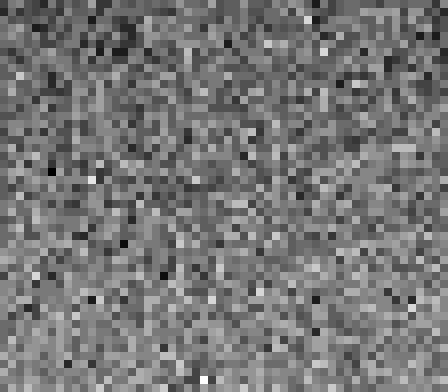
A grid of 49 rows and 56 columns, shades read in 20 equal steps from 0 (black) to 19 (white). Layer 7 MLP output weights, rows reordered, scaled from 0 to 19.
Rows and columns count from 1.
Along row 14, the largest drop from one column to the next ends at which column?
7
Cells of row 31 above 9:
24
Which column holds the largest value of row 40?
10
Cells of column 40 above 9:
19
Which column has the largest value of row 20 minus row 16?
32
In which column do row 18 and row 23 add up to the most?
12
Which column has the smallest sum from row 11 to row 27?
9
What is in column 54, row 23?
11
